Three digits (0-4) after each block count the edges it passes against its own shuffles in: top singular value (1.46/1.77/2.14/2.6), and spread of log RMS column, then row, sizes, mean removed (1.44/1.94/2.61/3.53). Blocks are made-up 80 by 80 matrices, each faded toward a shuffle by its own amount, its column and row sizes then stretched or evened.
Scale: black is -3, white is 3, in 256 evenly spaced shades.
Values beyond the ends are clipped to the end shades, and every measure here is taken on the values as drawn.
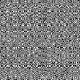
4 0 3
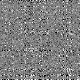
2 2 3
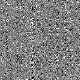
1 3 0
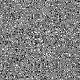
2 0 0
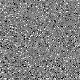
2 0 1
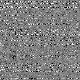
0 0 4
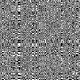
4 3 2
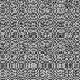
4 0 1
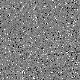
0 1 1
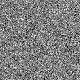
1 0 0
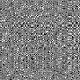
4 1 2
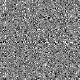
2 2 2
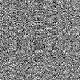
3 0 0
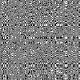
4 3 2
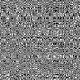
4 1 3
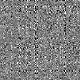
2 3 2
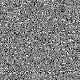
2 0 2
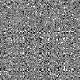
3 2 2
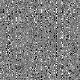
2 3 1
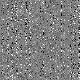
1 3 0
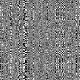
4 4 1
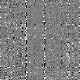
3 4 2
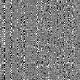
3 4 0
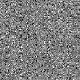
3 2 0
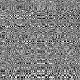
4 0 4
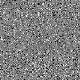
2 0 2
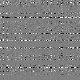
3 2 4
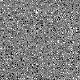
0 2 2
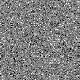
2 0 0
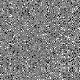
3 2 0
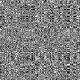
4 1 3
